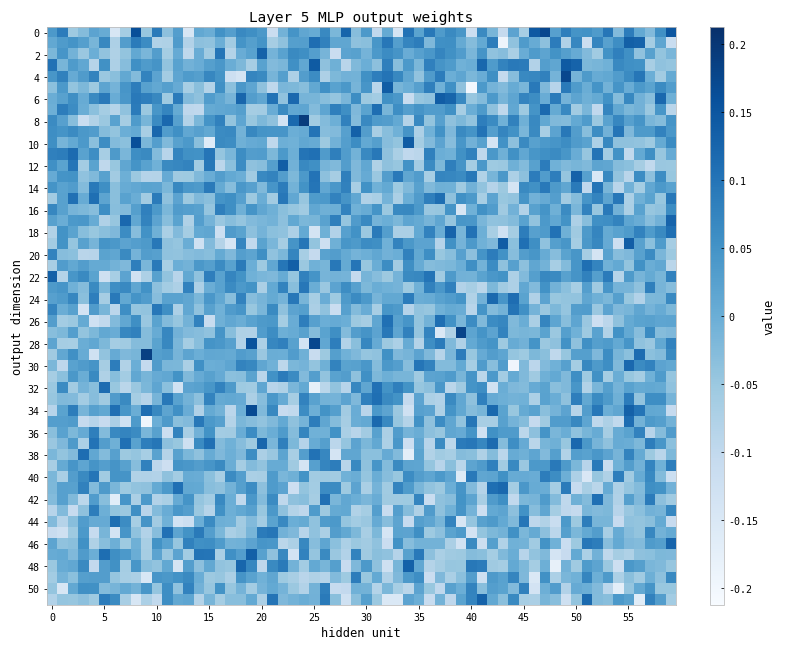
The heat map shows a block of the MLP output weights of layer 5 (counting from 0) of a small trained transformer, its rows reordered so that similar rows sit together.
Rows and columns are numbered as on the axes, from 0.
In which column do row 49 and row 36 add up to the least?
41
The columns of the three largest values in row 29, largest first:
9, 56, 39
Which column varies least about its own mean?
58
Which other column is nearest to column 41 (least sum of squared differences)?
30
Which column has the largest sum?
47
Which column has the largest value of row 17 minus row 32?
7
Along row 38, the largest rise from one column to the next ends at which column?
35
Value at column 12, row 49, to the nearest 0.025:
0.05
